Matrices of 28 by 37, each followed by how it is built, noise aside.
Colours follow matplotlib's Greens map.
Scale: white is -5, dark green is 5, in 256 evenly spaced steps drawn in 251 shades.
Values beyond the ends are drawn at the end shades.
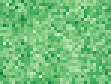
smooth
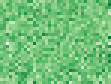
low rank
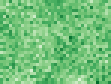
smooth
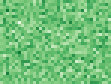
noise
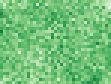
smooth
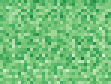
repeating columns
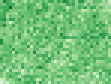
smooth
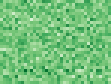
low rank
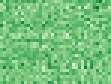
low rank
